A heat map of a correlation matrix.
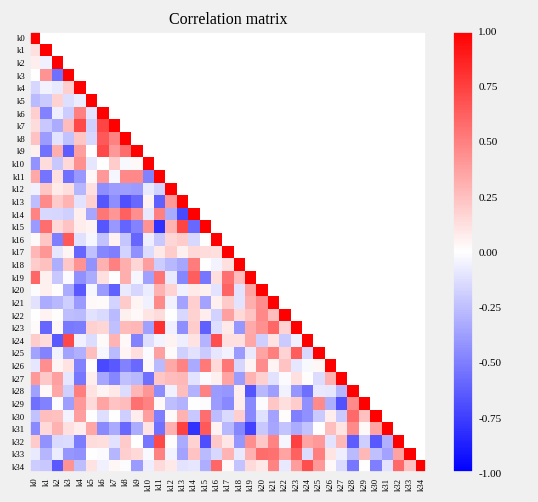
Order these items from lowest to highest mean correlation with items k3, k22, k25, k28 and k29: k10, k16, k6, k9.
k16, k6, k9, k10
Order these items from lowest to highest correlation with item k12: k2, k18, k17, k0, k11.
k18, k11, k0, k2, k17
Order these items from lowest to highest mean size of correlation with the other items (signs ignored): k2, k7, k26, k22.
k22, k2, k26, k7
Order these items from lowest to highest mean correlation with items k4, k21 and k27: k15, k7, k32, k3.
k15, k3, k7, k32
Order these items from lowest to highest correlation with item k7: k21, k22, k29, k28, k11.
k22, k21, k11, k28, k29
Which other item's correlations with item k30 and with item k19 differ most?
k28
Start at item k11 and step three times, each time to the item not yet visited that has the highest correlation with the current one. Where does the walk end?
k34
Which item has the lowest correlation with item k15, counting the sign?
k11
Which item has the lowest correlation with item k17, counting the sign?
k4
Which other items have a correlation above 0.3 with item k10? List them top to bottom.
k4, k15, k18, k28, k29, k30
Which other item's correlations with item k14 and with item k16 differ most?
k9
